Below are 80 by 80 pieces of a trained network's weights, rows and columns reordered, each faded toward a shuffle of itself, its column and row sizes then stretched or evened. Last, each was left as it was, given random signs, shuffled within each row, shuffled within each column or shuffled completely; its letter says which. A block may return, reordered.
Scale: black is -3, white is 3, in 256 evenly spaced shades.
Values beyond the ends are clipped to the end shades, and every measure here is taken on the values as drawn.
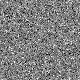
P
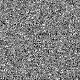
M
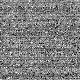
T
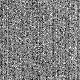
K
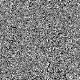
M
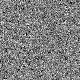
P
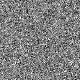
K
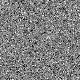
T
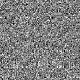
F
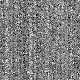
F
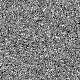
P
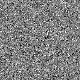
M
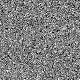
P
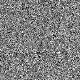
M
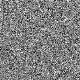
M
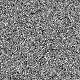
P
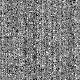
F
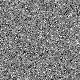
P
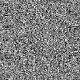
F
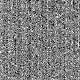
K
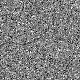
P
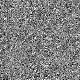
M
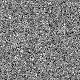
P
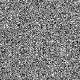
F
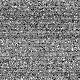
T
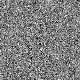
K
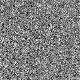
M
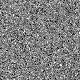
P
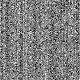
F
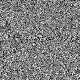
M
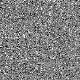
M
